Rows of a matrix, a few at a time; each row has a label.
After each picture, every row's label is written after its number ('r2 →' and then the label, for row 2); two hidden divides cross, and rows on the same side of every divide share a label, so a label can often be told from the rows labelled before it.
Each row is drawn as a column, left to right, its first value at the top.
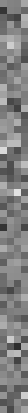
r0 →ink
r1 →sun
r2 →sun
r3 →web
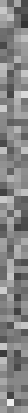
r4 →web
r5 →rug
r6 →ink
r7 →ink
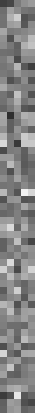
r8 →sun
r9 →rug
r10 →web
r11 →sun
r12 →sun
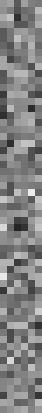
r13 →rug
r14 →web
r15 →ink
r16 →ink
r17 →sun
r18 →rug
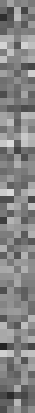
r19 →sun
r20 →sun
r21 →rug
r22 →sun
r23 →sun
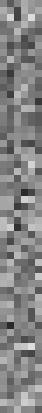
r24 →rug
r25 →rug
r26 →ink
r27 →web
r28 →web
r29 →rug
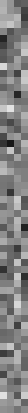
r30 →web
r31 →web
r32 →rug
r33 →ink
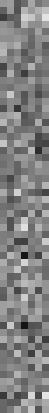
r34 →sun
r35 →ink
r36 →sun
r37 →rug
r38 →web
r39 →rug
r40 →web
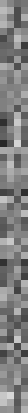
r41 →web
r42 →web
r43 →sun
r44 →web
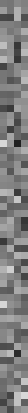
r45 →sun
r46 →sun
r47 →web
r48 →ink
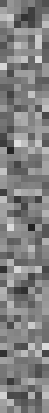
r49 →web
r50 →rug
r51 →sun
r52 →sun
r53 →ink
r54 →sun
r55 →web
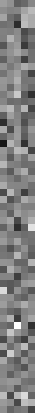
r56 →web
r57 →sun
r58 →ink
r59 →web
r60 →rug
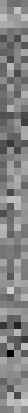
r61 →rug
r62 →web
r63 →rug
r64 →web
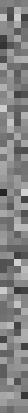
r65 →web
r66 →ink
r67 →rug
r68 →sun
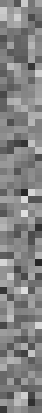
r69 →rug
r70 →rug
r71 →web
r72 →web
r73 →sun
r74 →ink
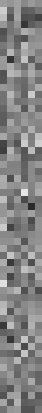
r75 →rug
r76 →ink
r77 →web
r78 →sun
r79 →ink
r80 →sun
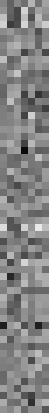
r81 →rug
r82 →ink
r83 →ink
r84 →rug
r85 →sun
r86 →rug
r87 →rug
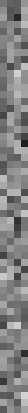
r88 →rug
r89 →sun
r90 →ink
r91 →web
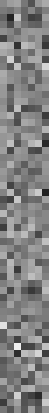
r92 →ink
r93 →sun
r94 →web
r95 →sun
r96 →sun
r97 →sun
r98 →web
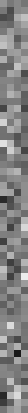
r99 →sun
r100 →ink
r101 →web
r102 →rug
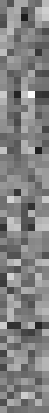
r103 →ink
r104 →rug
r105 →rug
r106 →ink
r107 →ink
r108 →rug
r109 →rug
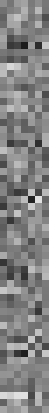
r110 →ink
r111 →web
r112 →web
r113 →web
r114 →sun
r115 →web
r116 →sun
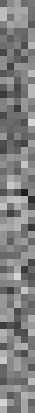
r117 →rug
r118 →rug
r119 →rug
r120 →web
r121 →ink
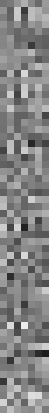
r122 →rug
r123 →ink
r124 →rug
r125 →ink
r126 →web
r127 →web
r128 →web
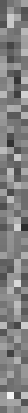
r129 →ink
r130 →web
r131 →rug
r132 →ink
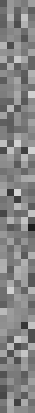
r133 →sun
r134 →web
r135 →sun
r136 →rug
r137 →ink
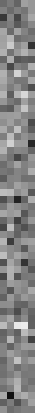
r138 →ink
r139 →sun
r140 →ink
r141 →ink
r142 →web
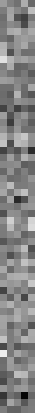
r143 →sun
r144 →rug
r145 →sun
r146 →sun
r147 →rug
